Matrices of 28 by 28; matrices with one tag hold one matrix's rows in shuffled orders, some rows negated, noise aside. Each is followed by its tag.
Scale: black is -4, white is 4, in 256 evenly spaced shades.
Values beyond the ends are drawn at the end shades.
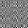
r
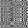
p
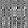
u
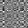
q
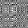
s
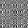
r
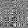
s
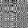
s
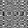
q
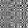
p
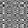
q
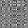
u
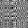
s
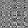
u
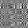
p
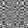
q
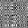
s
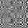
p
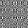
r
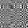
p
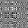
s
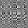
u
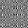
r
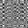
q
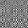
r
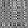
u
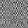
r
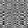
q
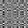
q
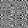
p
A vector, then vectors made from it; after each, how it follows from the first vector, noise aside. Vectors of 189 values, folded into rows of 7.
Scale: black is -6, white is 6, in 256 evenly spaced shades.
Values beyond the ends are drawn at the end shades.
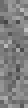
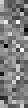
negated, scaled up.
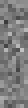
sign-scrambled.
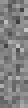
sign-scrambled.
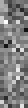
negated, scaled up.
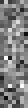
reversed, negated, scaled up.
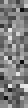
reversed, negated, scaled up.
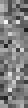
negated, scaled up.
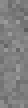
negated, shrunk.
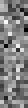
negated, scaled up.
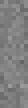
reversed, negated, shrunk.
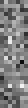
reversed, negated, scaled up.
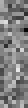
negated, scaled up.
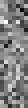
negated, scaled up.
